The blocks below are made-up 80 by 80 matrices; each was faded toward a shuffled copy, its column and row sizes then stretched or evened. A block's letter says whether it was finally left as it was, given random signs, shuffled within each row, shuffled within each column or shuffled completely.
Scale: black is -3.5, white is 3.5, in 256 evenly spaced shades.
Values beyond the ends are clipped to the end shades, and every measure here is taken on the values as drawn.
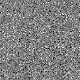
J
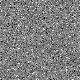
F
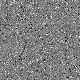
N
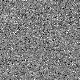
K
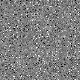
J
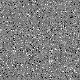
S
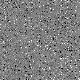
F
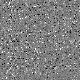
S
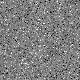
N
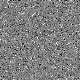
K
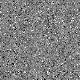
S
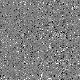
J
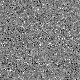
K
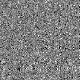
J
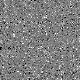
S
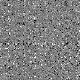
J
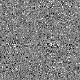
J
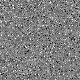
K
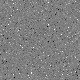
N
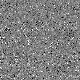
K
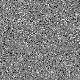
K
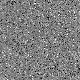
N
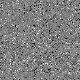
S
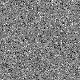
K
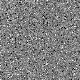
F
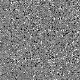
S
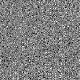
J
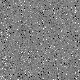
F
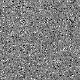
S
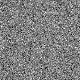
F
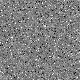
N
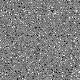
K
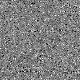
K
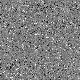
K
